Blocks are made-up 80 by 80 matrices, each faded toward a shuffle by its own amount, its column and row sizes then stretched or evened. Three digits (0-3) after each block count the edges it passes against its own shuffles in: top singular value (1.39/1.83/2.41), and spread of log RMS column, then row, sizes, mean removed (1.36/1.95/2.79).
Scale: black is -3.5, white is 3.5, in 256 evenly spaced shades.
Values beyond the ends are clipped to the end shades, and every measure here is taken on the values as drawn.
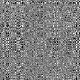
3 3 2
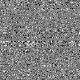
1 1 3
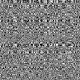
3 0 3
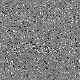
0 0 2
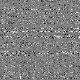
1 1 3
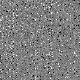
1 2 1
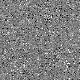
0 1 2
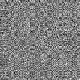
3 0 1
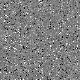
0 2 0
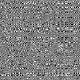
3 1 3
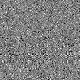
2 0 1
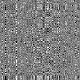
3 3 1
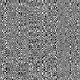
3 3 0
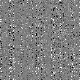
0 3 1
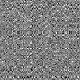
3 1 2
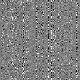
3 3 0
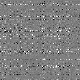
1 2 3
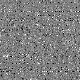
1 0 2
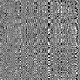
3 3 0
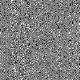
0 2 0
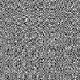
3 2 0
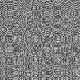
3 0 1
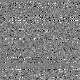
1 0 3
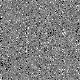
0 2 0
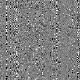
2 3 0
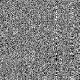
2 2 0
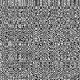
3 2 1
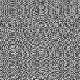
3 0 2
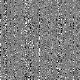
0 3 1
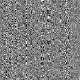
2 3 0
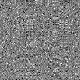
2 1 0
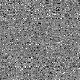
2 0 2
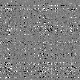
1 2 3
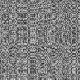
3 1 1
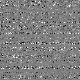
0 1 3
